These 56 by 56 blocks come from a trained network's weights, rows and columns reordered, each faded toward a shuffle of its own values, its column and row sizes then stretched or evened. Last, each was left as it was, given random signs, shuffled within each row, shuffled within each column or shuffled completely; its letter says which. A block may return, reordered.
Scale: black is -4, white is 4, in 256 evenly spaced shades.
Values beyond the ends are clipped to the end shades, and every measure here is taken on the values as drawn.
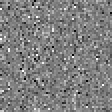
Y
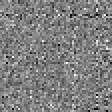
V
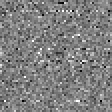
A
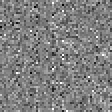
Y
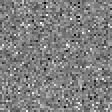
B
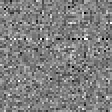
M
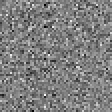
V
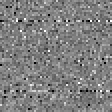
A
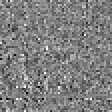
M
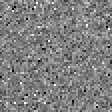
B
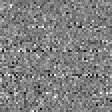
A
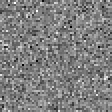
B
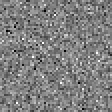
B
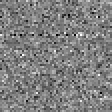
A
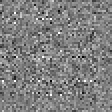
M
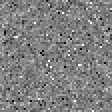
B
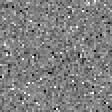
B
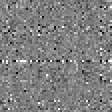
M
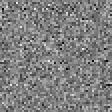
A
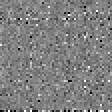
M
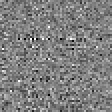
M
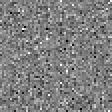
Y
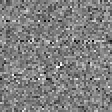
A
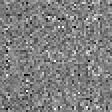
M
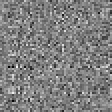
M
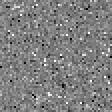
B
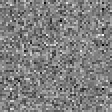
V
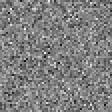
B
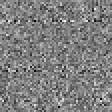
V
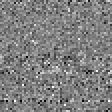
A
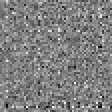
M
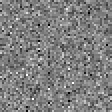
Y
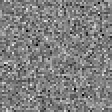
B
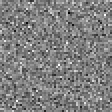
B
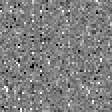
Y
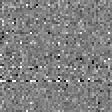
V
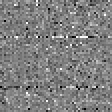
M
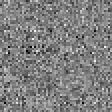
M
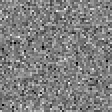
B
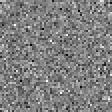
B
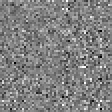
V
